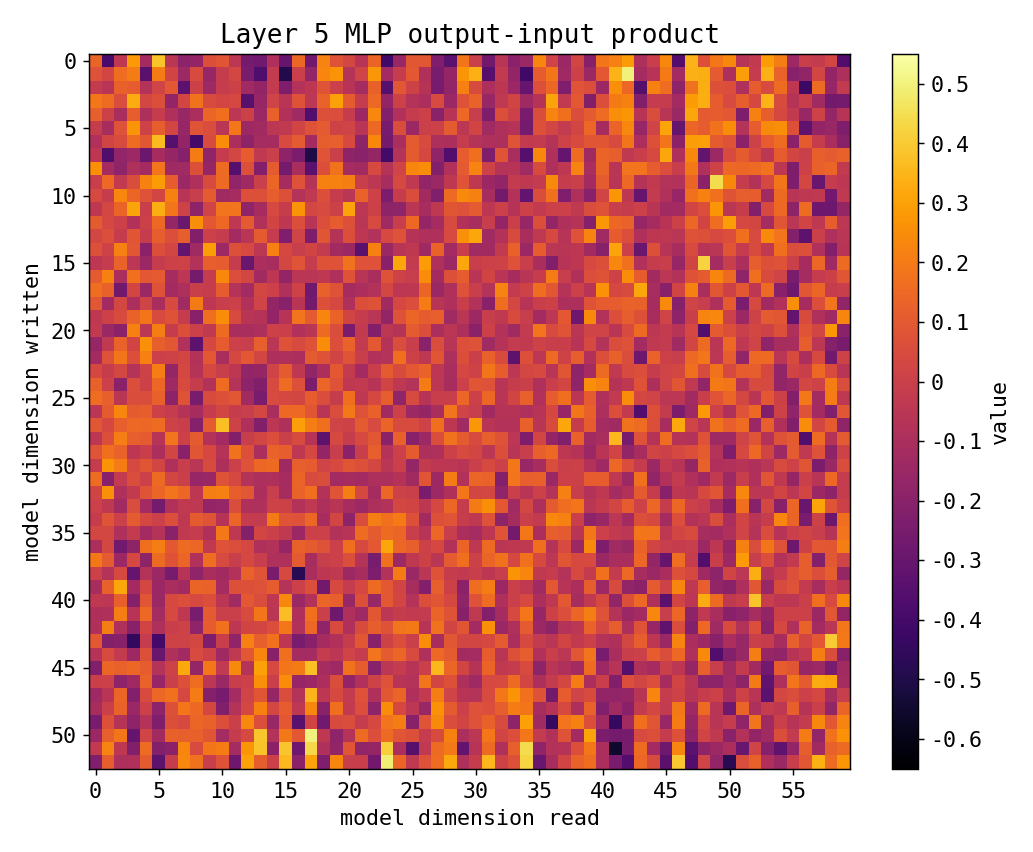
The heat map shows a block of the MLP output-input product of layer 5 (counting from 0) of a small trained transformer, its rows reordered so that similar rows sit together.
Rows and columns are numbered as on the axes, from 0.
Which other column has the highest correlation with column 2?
48
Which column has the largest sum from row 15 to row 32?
10
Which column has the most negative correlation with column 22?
7
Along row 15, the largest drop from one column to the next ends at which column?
49
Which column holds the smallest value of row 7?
17
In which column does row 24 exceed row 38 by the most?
16
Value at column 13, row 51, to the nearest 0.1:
0.4
